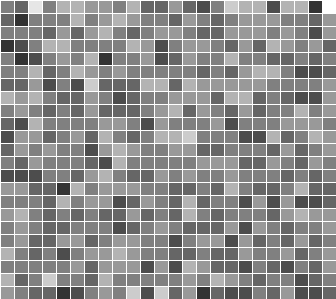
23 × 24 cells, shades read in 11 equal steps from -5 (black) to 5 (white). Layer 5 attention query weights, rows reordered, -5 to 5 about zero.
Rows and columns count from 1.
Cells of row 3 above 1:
1
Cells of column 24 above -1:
18
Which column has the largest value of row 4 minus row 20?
5
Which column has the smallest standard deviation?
16
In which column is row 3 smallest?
23
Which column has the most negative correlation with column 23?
19
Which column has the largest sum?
14
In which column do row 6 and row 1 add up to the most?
3
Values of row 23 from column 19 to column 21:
0 -1 1
